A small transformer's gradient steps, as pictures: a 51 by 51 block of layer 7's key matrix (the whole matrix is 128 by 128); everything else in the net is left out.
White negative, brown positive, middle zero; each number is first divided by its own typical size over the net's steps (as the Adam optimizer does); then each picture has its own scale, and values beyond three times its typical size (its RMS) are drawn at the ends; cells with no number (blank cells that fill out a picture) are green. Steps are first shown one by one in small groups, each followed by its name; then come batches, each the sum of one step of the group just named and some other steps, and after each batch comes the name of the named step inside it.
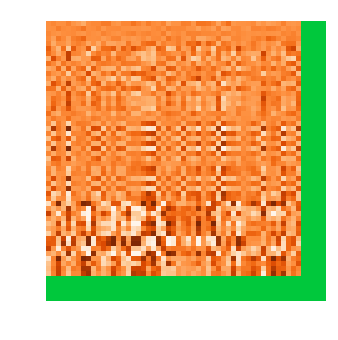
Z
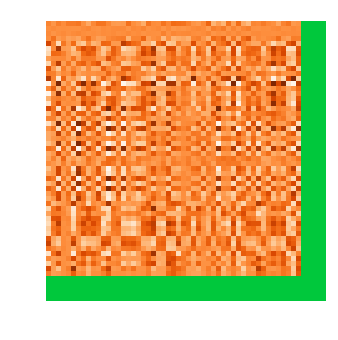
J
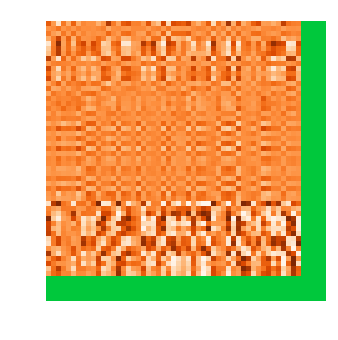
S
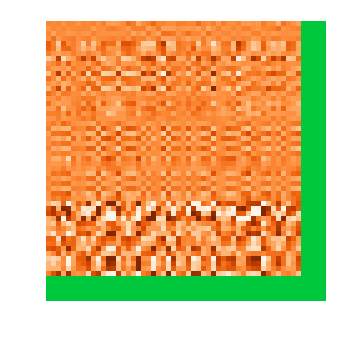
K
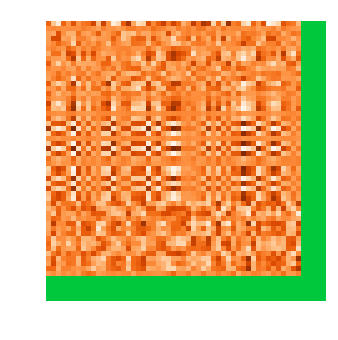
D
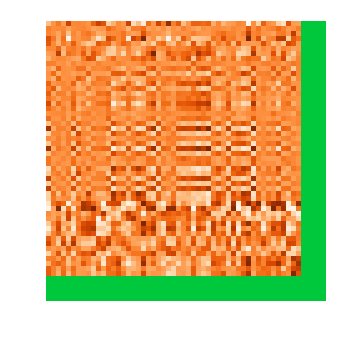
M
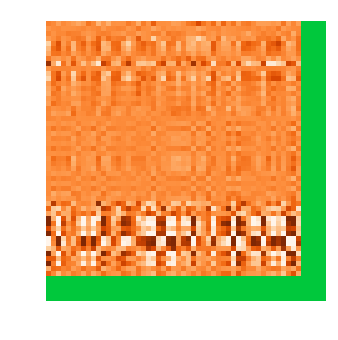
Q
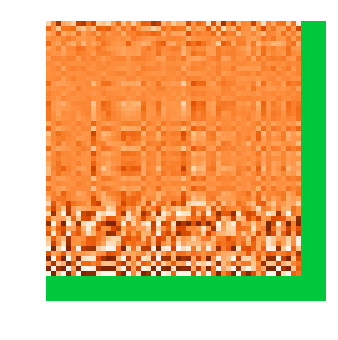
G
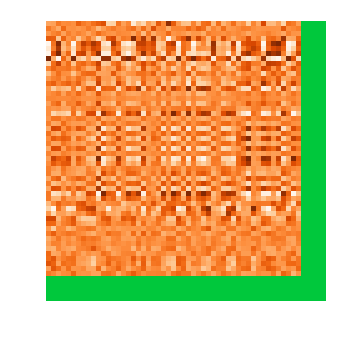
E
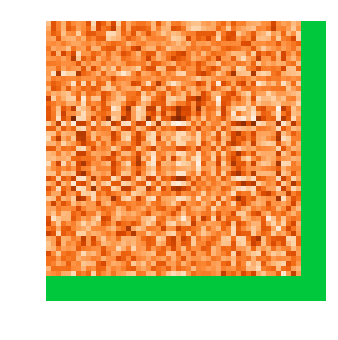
Q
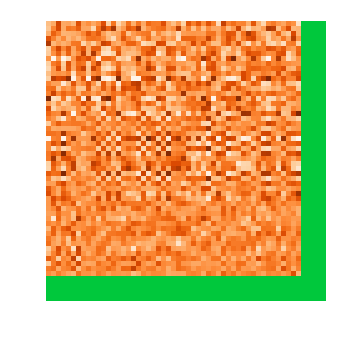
M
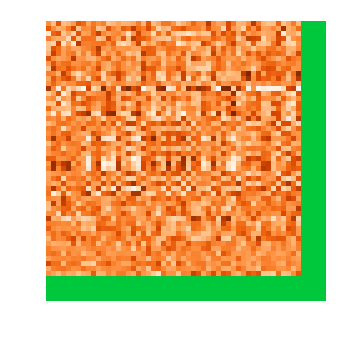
E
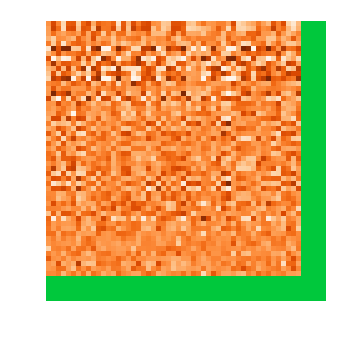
S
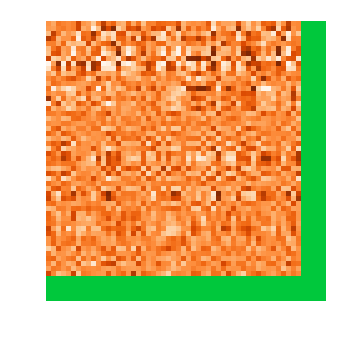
E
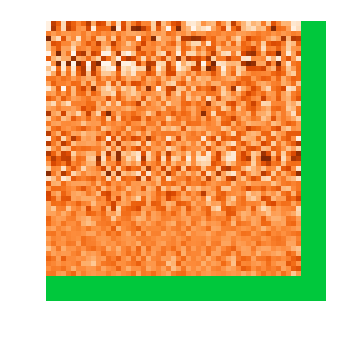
E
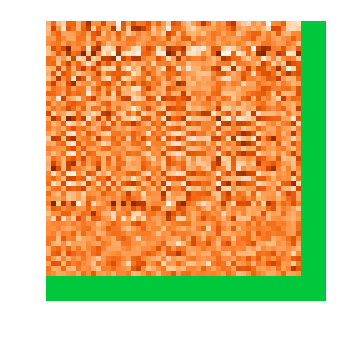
D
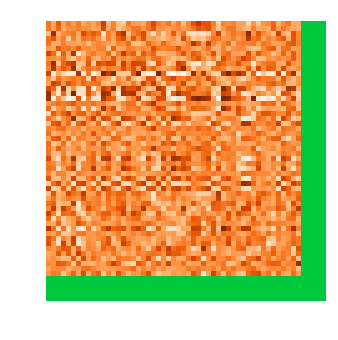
M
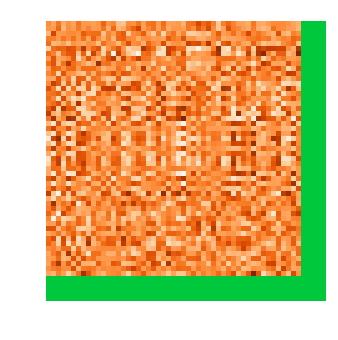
Z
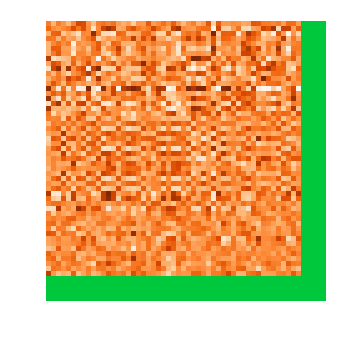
E
